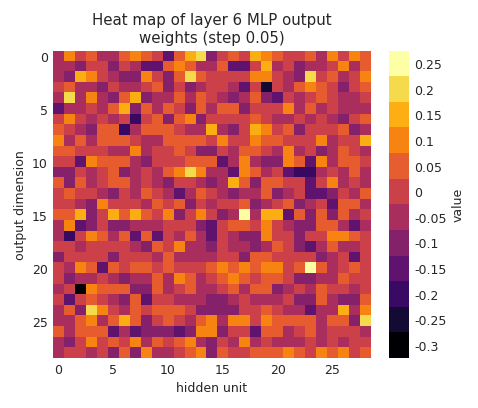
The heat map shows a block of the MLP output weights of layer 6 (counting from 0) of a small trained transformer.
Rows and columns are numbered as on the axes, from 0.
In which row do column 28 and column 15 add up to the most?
8
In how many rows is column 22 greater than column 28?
5
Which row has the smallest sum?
23
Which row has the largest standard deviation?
15
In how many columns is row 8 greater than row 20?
9
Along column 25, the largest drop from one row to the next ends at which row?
13
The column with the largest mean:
19
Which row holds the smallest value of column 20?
4
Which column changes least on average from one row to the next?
25
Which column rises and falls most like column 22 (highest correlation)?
6
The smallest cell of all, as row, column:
22, 2
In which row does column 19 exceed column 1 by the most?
17
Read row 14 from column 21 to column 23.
0.05 -0.1 -0.05
